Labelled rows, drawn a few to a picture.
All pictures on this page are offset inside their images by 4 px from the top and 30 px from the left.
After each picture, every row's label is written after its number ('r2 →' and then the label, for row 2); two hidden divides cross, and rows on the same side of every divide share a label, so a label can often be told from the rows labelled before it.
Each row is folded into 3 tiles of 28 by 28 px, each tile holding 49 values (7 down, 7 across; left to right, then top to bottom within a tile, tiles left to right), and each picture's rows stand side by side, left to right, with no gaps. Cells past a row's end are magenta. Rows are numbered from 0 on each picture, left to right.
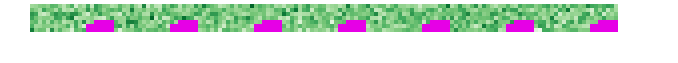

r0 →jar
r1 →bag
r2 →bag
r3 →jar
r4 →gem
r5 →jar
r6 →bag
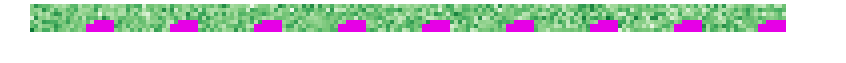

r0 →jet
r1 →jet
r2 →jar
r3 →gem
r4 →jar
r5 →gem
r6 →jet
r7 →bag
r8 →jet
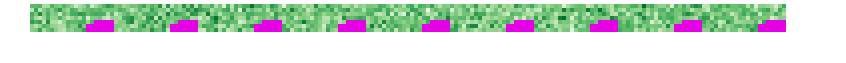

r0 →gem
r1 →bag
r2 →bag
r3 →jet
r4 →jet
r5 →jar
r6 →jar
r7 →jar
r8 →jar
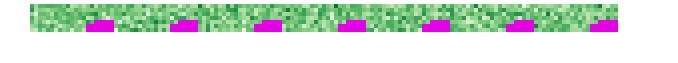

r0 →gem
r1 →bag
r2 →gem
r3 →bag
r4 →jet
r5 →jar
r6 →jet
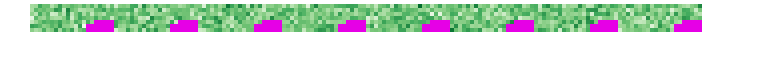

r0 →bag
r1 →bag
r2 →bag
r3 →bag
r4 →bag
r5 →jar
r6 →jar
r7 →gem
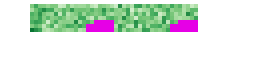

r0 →jar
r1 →jet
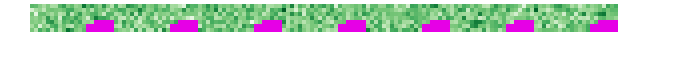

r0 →bag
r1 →gem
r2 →jet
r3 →gem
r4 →jet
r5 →jet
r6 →gem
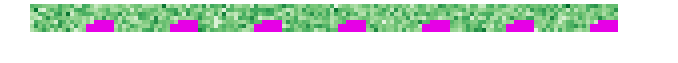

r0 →bag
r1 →jar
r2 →jar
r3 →jar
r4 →gem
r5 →jet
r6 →bag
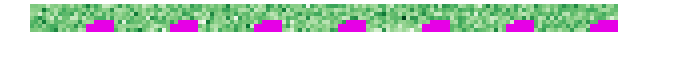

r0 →jet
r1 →jet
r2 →gem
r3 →bag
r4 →bag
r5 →jet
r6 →gem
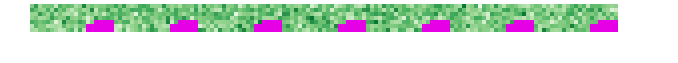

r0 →bag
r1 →gem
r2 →jar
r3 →jar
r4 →gem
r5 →jar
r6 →jar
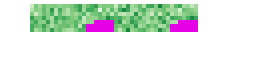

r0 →jet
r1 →jet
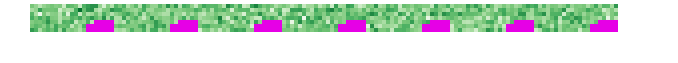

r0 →jet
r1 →bag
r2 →bag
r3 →jet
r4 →gem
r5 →gem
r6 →gem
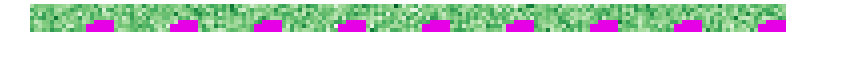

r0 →jet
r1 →bag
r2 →gem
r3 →gem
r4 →gem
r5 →gem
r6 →jar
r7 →gem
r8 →gem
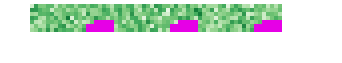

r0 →bag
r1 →bag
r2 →jar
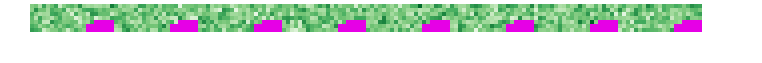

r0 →jar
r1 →gem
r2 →jar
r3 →jet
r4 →bag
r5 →gem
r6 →jet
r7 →bag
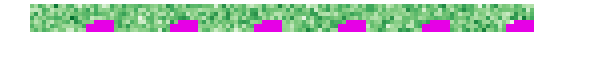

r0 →jar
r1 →bag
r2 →jar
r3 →jet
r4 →bag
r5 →jet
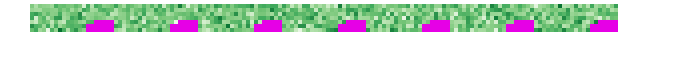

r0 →jar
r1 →jet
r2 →bag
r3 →jar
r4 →gem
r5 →bag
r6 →jar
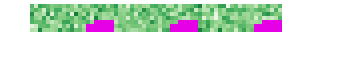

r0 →gem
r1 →gem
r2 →jar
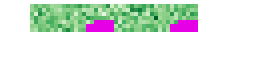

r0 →bag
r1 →gem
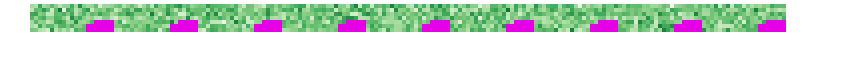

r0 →jar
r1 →bag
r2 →gem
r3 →bag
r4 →gem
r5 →jet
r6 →gem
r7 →jar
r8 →jar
